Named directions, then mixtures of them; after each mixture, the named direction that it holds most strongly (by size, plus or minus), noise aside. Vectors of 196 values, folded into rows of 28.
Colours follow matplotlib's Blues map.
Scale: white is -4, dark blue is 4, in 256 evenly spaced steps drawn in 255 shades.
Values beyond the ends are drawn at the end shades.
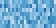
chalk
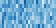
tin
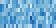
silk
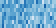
tin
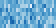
chalk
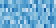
chalk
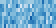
silk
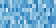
chalk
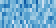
tin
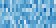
chalk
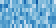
chalk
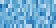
silk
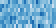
silk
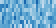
tin
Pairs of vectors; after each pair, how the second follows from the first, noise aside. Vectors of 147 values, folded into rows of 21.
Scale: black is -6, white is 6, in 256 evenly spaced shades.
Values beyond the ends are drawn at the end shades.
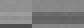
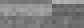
reversed, negated.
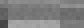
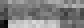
scaled up.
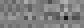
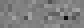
partly zeroed.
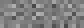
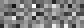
negated, scaled up.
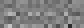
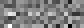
scaled up.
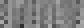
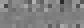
reversed, partly zeroed.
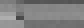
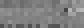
reversed, partly zeroed.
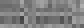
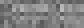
reversed, negated.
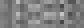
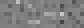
partly zeroed.
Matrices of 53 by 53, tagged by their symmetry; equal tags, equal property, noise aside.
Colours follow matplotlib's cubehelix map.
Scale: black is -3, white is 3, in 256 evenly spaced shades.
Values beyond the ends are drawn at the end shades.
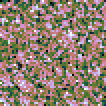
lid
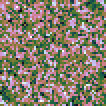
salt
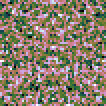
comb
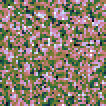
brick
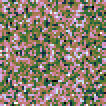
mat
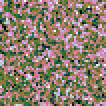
lid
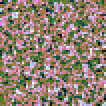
salt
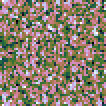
mat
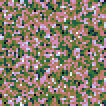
mat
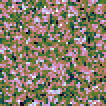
brick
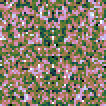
comb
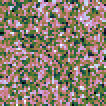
lid
